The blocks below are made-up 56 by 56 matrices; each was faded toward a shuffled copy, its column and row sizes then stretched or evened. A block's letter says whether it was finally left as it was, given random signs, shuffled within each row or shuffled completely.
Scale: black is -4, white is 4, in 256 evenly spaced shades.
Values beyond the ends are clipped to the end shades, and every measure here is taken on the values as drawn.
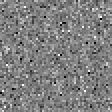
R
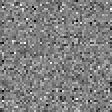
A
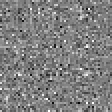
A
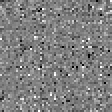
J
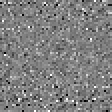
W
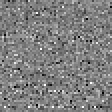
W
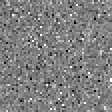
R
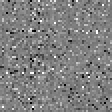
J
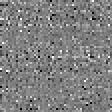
A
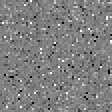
R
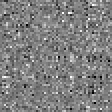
A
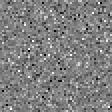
R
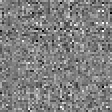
A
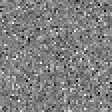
R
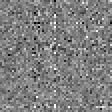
J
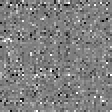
A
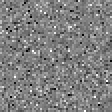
R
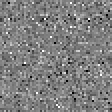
W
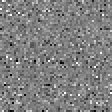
W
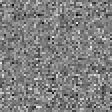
J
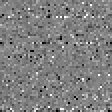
W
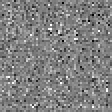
J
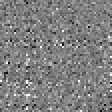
A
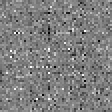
J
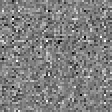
J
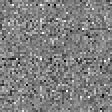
J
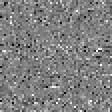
W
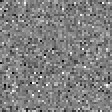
W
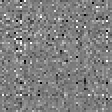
A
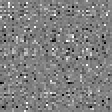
A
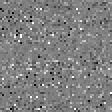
W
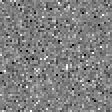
R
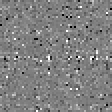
J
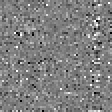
A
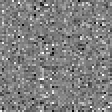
A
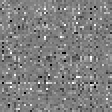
A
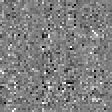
A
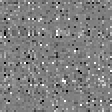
A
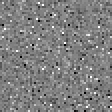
R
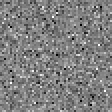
R
